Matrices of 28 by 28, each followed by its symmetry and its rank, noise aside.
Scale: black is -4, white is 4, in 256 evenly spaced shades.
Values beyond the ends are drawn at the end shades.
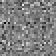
antisymmetric, rank six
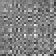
symmetric, rank three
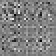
symmetric, rank four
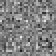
no symmetry, rank six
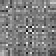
symmetric, rank three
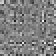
no symmetry, rank four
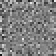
antisymmetric, rank six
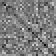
symmetric, rank six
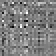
antisymmetric, rank four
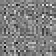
antisymmetric, rank six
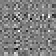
antisymmetric, rank four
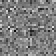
no symmetry, rank six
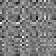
no symmetry, rank three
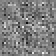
antisymmetric, rank four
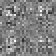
no symmetry, rank three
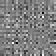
antisymmetric, rank four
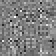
antisymmetric, rank six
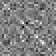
symmetric, rank four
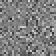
antisymmetric, rank six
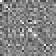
symmetric, rank four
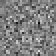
no symmetry, rank six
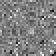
symmetric, rank six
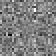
antisymmetric, rank four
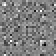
symmetric, rank six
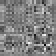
no symmetry, rank three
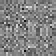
no symmetry, rank six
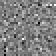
antisymmetric, rank six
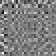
no symmetry, rank three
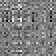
no symmetry, rank four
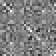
symmetric, rank four
